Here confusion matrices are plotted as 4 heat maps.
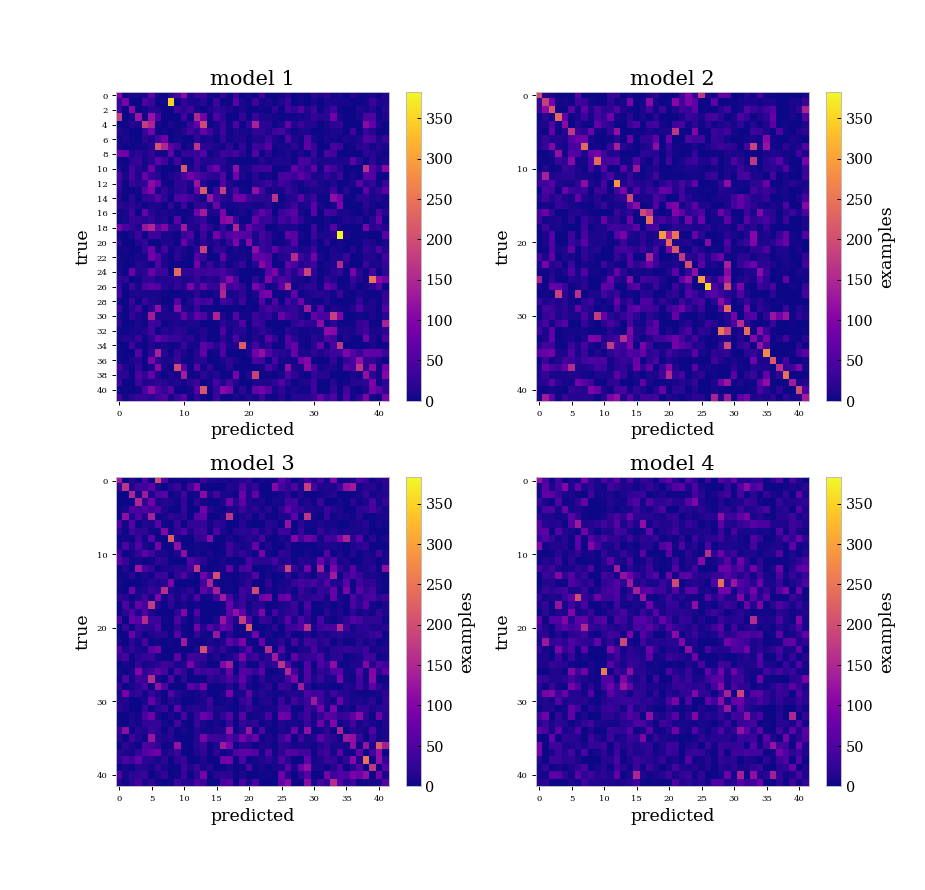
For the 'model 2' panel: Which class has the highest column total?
29
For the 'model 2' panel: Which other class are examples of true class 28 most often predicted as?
12
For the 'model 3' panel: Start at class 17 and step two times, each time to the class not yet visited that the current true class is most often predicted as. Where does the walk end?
29
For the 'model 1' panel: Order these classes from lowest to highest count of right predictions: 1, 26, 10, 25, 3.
25, 1, 3, 26, 10
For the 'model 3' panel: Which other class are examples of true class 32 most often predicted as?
37
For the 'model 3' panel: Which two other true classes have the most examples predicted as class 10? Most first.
22, 18
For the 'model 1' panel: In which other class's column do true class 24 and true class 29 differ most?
9
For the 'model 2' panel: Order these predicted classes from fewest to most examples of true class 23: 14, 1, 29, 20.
20, 14, 1, 29
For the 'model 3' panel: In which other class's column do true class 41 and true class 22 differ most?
33
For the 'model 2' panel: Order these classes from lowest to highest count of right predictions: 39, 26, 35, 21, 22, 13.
13, 39, 22, 21, 35, 26
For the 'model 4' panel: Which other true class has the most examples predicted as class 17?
32
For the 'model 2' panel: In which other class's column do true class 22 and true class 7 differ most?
33
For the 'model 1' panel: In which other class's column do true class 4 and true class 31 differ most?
13
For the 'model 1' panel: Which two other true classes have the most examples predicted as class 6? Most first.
7, 35
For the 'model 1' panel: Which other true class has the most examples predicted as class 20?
18
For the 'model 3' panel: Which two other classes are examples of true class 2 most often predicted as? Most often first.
4, 13
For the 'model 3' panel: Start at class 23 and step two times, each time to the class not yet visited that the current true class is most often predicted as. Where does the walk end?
15
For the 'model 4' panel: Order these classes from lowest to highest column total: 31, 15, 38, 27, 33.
27, 38, 15, 33, 31
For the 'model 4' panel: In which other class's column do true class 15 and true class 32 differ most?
39
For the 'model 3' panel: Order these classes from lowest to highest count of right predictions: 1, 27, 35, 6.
6, 27, 35, 1
